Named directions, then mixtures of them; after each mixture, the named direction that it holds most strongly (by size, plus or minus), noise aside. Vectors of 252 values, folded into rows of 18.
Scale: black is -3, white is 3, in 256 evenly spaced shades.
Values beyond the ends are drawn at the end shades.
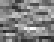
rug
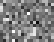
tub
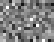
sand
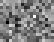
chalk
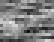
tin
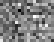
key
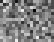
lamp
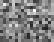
lamp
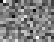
lamp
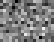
lamp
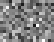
sand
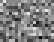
tub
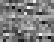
rug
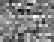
key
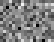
sand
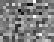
key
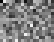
lamp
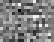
key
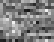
tin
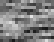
tin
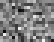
key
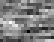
tin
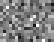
sand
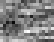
tin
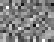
sand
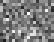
tub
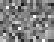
sand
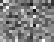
lamp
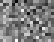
lamp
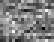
tin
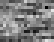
tin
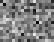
lamp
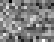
sand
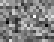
chalk
